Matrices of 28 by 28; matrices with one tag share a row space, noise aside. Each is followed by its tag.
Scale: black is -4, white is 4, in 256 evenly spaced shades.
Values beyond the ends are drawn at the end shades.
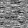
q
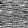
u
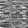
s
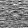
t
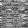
u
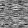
t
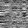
s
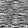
t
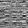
s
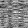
t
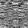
t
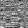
q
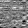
s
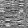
q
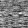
t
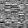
q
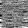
u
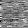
u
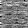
u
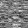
t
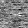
t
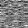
t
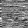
u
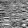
s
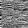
u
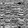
q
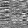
s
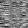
s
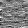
u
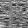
s
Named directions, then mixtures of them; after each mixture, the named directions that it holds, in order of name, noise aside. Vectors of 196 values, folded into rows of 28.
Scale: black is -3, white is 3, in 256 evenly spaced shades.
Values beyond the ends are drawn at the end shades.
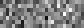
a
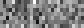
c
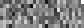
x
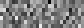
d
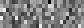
d.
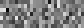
a, d.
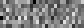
c, d, x.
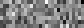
x.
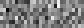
a, c, d.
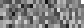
x.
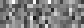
c, d, x.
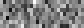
a, c, x.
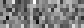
c.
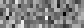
a.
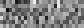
a, c, d.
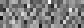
d.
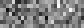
a, c.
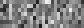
a, d, x.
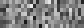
d, x.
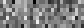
c.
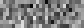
a, x.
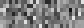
d, x.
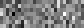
a, x.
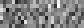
a, c, d.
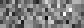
a.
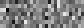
a, d, x.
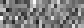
c, d.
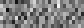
a, c, d.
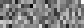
x.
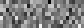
d.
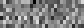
c, d, x.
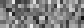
a, c.
